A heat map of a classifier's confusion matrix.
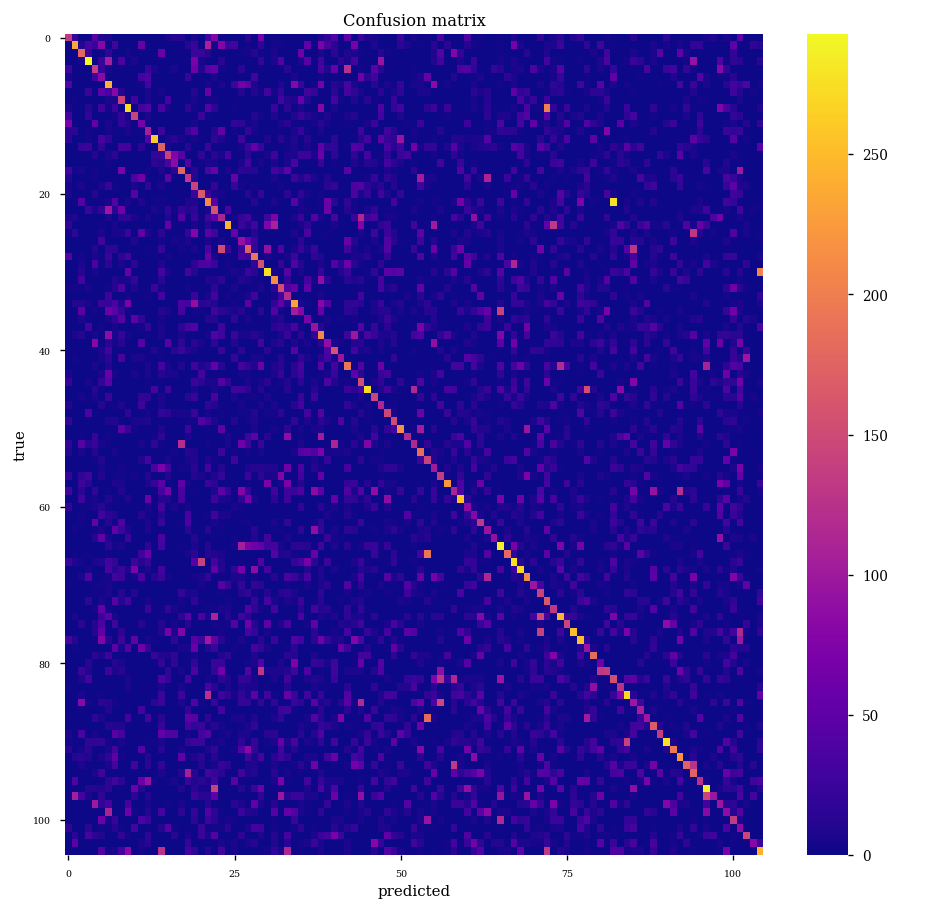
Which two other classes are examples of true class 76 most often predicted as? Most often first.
71, 101
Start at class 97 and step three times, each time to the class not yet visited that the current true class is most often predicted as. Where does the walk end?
6
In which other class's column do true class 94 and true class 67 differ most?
20
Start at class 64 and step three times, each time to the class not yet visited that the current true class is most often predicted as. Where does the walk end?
42
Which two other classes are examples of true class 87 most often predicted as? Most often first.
54, 78
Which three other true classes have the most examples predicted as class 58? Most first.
93, 82, 2
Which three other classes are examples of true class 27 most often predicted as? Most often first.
23, 85, 30
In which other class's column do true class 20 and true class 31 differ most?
38
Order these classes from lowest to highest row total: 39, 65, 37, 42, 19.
19, 37, 39, 65, 42
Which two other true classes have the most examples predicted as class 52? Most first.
45, 14
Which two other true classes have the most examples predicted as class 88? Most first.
58, 93
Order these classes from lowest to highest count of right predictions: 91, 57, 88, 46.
46, 88, 91, 57
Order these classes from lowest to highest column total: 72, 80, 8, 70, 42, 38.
70, 80, 8, 42, 72, 38
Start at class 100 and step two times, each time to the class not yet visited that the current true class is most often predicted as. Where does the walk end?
26
